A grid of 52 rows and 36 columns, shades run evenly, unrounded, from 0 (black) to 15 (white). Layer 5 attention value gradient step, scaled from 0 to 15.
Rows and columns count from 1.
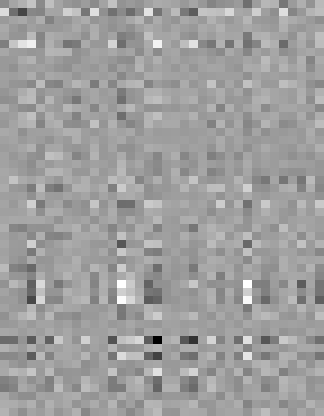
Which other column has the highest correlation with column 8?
26
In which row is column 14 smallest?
31
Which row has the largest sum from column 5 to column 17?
38
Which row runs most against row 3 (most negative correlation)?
7
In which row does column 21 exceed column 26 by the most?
6
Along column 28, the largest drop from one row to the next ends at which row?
39
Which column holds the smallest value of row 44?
28
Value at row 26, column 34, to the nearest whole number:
11
